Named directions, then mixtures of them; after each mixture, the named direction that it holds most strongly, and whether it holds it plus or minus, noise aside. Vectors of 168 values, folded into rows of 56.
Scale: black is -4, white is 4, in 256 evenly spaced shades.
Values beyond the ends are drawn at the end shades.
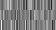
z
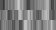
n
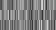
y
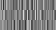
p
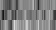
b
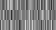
z, plus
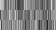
n, minus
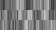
n, plus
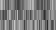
n, minus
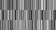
y, plus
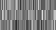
b, minus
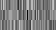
p, minus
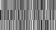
y, minus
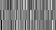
z, minus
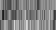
b, plus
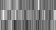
b, minus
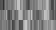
n, plus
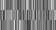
p, minus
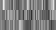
n, minus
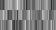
n, plus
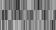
b, plus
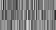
p, plus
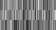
b, minus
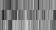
b, plus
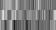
b, minus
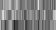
b, minus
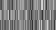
y, plus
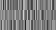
p, plus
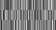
z, minus
